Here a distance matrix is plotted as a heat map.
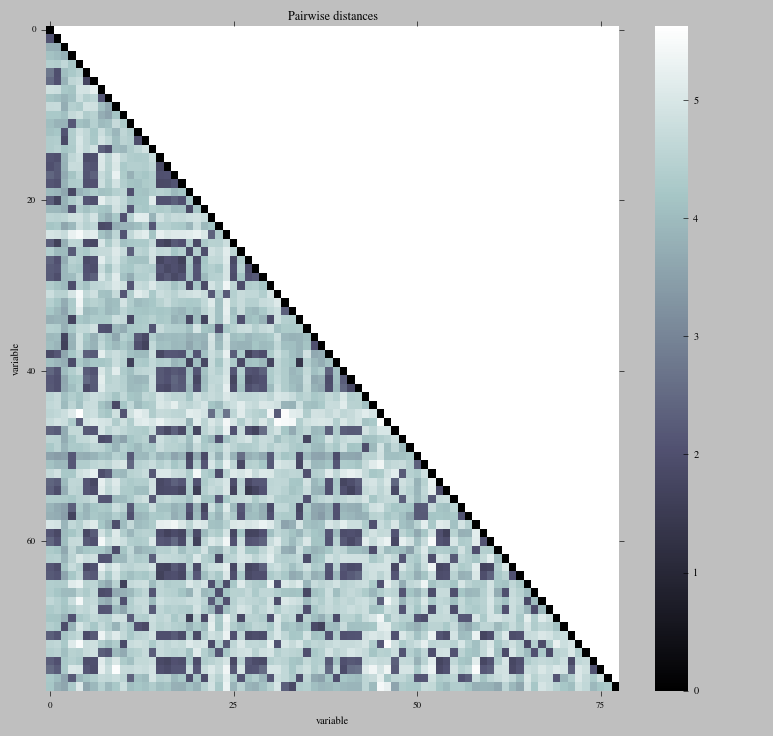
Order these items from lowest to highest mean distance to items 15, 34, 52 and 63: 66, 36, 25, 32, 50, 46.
25, 50, 66, 36, 32, 46
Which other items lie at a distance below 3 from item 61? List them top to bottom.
9, 44, 58
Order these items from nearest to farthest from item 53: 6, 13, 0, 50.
6, 0, 50, 13
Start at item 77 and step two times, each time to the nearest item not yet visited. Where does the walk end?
32
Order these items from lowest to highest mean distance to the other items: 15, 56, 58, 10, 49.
15, 56, 10, 49, 58
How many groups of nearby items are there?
9
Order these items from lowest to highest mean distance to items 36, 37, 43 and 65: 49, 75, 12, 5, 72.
12, 49, 72, 5, 75
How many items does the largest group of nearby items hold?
27
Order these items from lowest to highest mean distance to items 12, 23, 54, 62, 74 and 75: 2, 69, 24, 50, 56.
2, 50, 56, 69, 24
